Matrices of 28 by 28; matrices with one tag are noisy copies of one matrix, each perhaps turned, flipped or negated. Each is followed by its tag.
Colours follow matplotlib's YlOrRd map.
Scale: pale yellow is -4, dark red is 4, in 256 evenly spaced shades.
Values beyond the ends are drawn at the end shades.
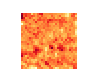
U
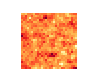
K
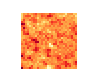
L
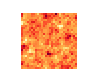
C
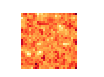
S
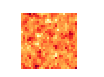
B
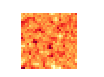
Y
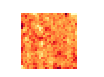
U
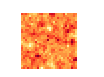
C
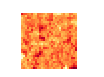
U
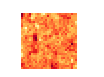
K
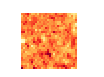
L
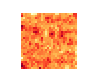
U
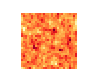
B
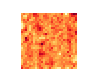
U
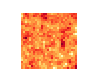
K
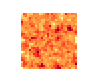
S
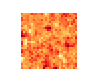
C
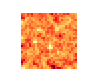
Y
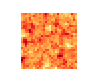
C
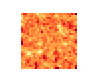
S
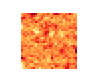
U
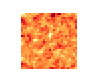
Y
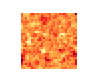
B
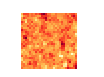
K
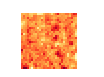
U
